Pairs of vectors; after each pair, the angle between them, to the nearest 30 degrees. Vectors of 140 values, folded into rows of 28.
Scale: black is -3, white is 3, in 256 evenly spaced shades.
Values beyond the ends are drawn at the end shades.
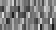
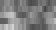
90 degrees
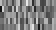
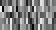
150 degrees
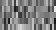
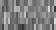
150 degrees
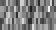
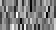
90 degrees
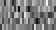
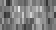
120 degrees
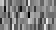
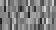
30 degrees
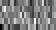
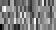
30 degrees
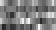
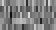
60 degrees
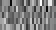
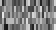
120 degrees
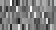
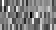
60 degrees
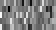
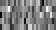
150 degrees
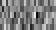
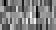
90 degrees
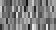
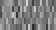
150 degrees
